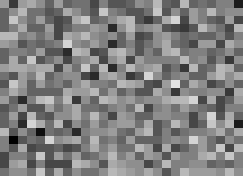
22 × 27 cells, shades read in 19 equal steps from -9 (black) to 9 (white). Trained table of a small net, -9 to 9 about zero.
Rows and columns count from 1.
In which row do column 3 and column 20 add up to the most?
11
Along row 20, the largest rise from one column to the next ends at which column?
5
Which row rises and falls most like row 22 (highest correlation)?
20
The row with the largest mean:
22
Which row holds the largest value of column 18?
2
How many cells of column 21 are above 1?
5
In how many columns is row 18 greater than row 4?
13
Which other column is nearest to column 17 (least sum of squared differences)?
25
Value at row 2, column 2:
1
